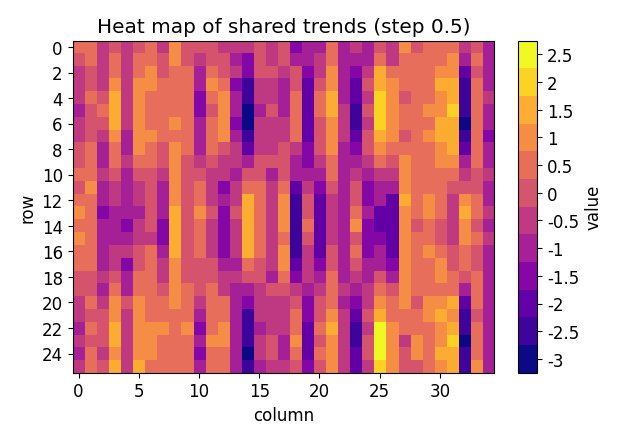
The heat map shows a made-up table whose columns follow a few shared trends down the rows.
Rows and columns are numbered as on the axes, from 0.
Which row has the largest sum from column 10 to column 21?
13
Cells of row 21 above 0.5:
7
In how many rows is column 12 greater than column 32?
16
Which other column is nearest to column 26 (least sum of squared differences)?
12
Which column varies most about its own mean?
14
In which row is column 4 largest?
20
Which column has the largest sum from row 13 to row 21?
8
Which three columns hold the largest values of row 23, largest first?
25, 31, 3
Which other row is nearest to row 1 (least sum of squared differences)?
9
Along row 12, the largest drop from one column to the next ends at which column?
18
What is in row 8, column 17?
0
